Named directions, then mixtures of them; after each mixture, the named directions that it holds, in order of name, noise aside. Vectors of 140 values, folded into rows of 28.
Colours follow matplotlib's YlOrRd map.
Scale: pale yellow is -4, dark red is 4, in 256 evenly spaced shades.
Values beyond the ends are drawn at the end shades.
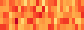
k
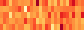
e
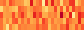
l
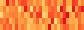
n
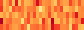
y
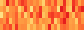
n.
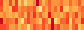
k, y.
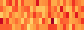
n, y.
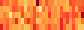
e, k, y.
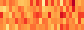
e, l.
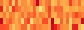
y.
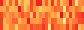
l, n, y.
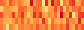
l.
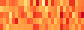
e, k, l.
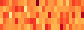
e, k.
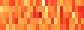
k, l, n.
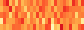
e, y.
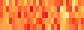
e, n.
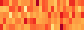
e.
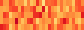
k.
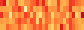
e, n.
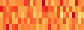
l.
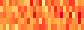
l.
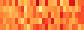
e, l, y.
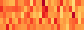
l, n.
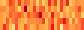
e, k, n.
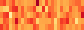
e, k.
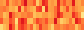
k.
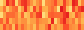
n.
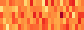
l.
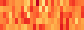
e, k, l.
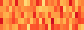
l, y.
